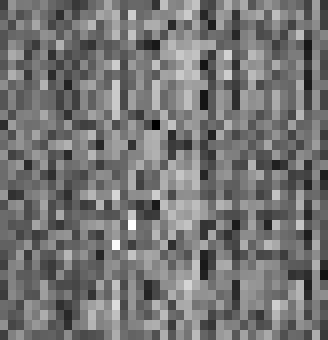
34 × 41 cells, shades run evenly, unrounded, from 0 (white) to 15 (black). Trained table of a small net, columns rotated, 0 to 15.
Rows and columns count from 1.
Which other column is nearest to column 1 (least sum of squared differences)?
10
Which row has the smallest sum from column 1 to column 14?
15
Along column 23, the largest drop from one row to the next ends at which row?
16
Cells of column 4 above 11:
4
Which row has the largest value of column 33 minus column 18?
17
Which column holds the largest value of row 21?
20
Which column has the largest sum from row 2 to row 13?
39
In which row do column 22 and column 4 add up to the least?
13
